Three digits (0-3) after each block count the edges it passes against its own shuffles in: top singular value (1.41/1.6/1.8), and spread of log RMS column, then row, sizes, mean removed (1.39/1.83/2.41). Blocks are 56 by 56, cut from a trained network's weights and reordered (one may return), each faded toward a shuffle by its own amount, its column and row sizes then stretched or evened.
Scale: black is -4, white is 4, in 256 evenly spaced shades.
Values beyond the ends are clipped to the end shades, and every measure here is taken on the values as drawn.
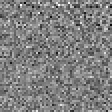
2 0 2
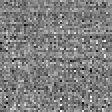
1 2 1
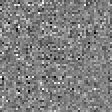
0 2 2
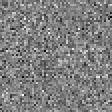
0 0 2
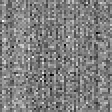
3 0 1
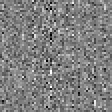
1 3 0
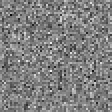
1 1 0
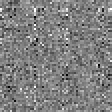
3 2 1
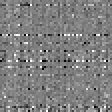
3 1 3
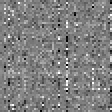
1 3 0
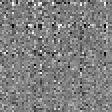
3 3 2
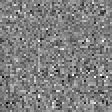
0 1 2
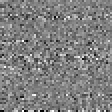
1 0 3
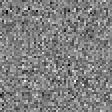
1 1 1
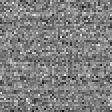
1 0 1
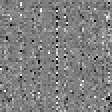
1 3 0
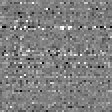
0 0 3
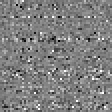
1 1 3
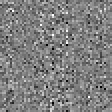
1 3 0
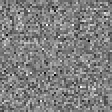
1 0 1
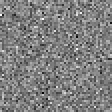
0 1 0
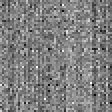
3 0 2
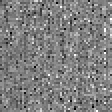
0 2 0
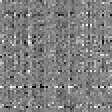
3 1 3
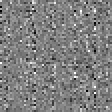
1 3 1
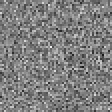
2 0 0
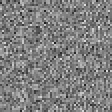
2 1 0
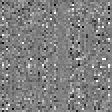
0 3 1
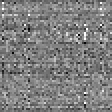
2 2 2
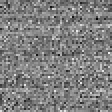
1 1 0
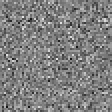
1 0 1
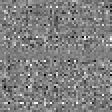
0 2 3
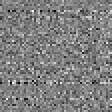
3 0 3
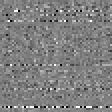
3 0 3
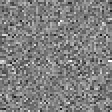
2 0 2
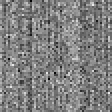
3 0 0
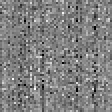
2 3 1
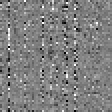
1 3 0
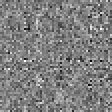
2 2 2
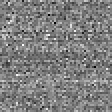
1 0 1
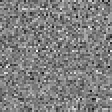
1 0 2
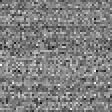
2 0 1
